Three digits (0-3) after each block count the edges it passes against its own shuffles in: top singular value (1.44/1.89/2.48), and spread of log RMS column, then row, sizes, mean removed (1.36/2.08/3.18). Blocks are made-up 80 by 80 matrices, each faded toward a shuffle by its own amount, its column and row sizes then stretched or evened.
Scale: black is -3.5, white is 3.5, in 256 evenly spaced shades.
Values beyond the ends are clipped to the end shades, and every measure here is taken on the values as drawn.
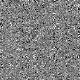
0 2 1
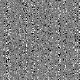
1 3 0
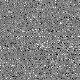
1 0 2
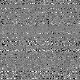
0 1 3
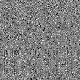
2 0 0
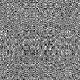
3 1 1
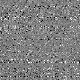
2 0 2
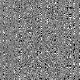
1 3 1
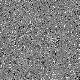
0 1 0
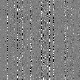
1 3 0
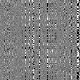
3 3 0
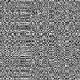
3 1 2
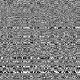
3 0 3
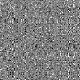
2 2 0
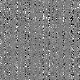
0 3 1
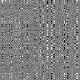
3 3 2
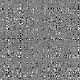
2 2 2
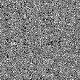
1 1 1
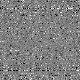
1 0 3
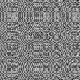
3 0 0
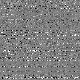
0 0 3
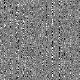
1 3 0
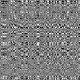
3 2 3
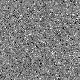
1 0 0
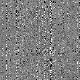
1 3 1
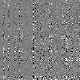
2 3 2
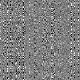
2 3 0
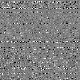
2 1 3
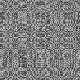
3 0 1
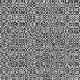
3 2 1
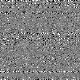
1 1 3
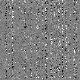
0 3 1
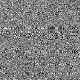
2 0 2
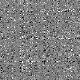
1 2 2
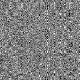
2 2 0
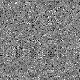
1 0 1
